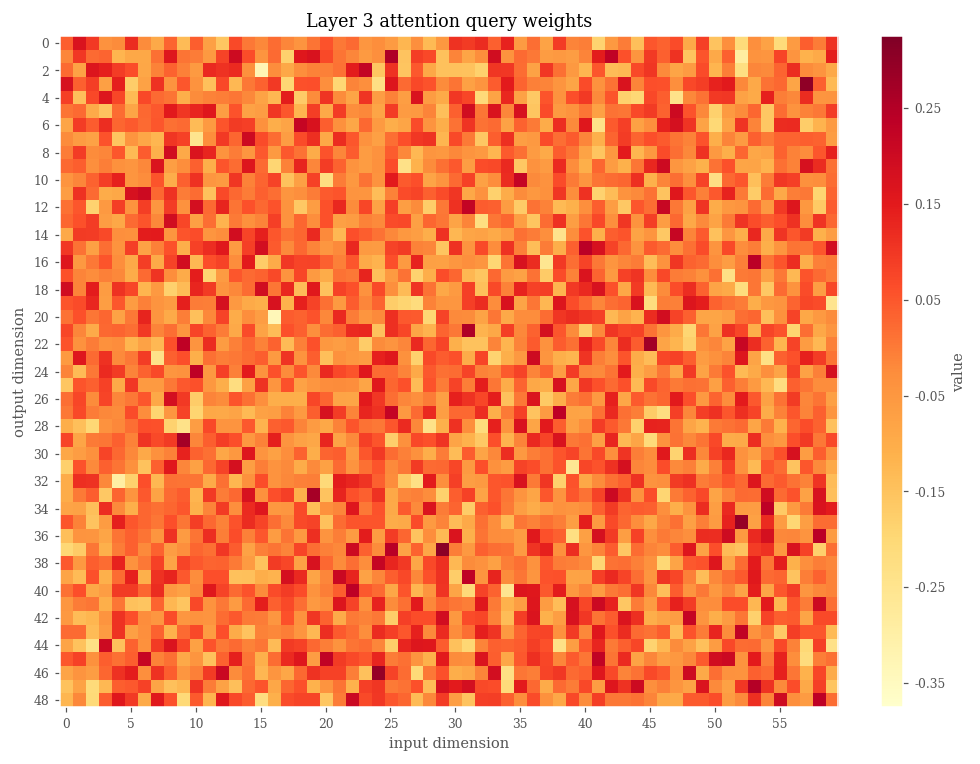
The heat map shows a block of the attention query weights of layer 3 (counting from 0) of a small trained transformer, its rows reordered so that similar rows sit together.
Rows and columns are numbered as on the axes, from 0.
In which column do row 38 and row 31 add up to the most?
24
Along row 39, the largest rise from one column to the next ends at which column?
31
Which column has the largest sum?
42
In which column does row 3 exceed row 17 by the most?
51
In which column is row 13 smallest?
32
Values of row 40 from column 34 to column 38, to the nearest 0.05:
-0.25 0.15 0.15 0.05 0.15
